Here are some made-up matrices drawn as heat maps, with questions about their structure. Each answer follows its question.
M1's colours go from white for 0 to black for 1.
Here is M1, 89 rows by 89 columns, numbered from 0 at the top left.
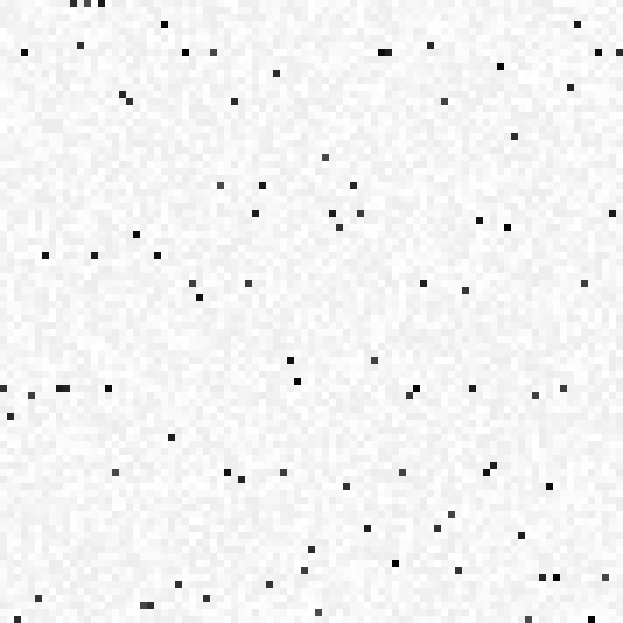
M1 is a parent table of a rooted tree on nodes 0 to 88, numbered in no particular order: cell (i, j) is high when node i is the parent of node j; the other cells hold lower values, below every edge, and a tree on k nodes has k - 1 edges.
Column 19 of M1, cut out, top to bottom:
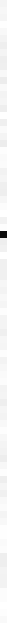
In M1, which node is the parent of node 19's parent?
14
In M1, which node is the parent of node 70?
66
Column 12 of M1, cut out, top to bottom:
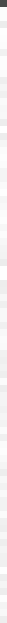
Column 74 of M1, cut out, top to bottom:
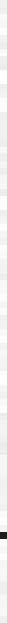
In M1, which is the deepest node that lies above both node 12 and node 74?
55
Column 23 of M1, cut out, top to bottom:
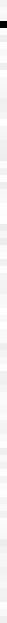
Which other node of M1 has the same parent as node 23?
82
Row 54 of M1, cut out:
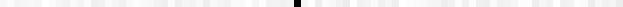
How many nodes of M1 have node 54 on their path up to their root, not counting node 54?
2
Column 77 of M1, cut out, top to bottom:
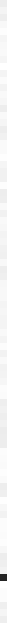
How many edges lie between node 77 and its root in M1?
3
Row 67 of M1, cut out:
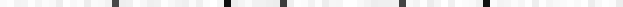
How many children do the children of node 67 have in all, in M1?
8
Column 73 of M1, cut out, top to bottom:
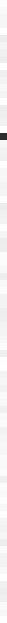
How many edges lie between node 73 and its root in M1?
6
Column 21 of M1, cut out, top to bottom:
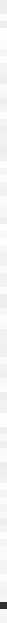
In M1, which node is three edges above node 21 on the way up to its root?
3
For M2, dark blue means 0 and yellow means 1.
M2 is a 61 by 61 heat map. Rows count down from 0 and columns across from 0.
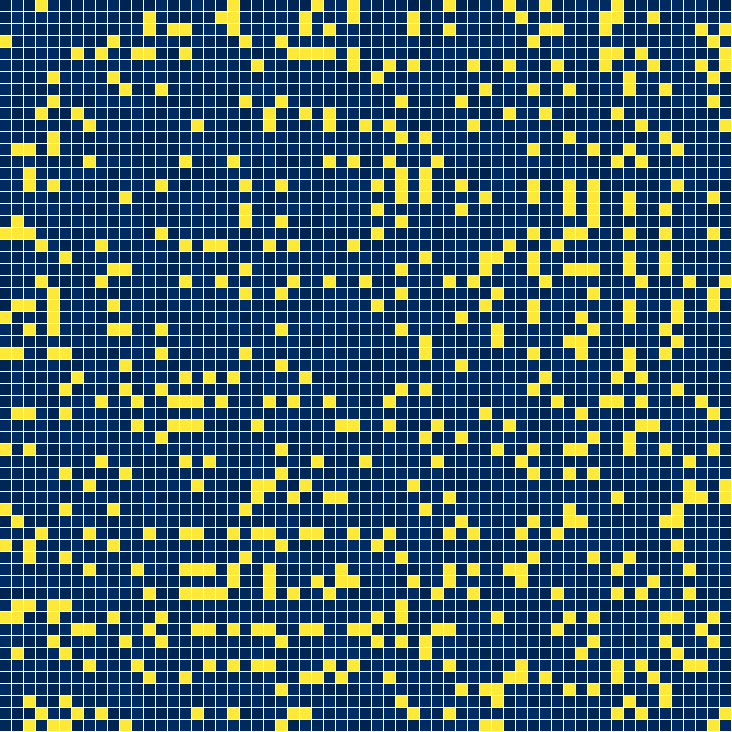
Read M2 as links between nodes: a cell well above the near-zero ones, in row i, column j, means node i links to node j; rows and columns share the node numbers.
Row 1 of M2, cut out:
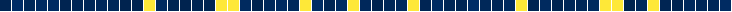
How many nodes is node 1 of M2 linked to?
10
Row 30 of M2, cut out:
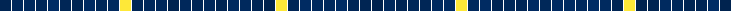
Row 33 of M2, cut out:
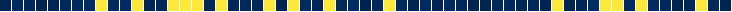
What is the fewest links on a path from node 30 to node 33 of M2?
3
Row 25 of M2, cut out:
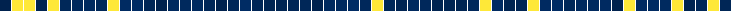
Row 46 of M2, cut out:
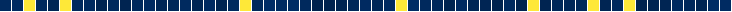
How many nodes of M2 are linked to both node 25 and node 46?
3
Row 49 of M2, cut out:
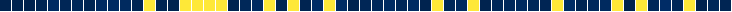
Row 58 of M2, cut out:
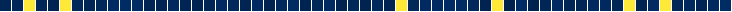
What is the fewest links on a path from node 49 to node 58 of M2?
3
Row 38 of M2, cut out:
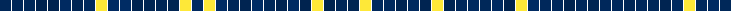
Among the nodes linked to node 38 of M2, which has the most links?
node 15
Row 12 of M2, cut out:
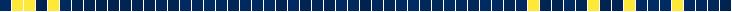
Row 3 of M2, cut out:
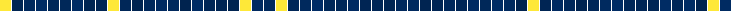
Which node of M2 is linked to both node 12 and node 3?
node 44
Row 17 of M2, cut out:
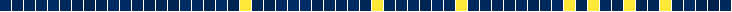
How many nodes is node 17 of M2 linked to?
7
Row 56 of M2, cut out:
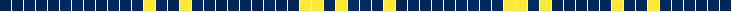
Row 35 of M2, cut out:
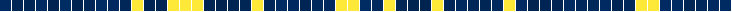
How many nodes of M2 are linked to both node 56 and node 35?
5
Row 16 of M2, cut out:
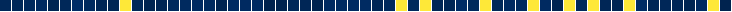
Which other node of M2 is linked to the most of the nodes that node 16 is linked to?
node 22
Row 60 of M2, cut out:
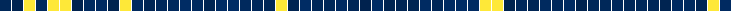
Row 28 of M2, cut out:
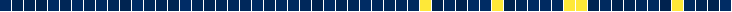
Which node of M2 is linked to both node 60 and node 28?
node 41
